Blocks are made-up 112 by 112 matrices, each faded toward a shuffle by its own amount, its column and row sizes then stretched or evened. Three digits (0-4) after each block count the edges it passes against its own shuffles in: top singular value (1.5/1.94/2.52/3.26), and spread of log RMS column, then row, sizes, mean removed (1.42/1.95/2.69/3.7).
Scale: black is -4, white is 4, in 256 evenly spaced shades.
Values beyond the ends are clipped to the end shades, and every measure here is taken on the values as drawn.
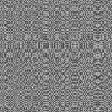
4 3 2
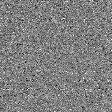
1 0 2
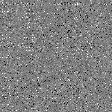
0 1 2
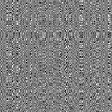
4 4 0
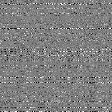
3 0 4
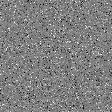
1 0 0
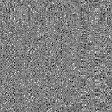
3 2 0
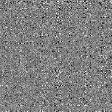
0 3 3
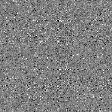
2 1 2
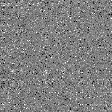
2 1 1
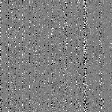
2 4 1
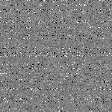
0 0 3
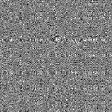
3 2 2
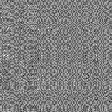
4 0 0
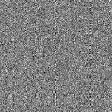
2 2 0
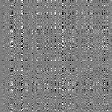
4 4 3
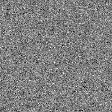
1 0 2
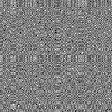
4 0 1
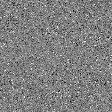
0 1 1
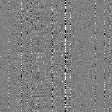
3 4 0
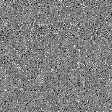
2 0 2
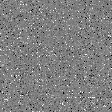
1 1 1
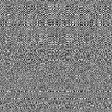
4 1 4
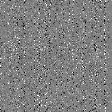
1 3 0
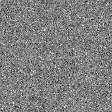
0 0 1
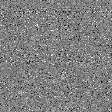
1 0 2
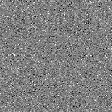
2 0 1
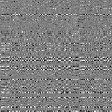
4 0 4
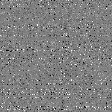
0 1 3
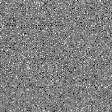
2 0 2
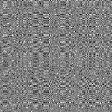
4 2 3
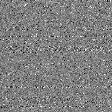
1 0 3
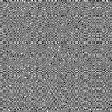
4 1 3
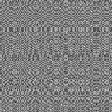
4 1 3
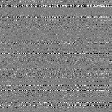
4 0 4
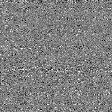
1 0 3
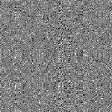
3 3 0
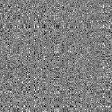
3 3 2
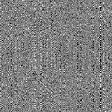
3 3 0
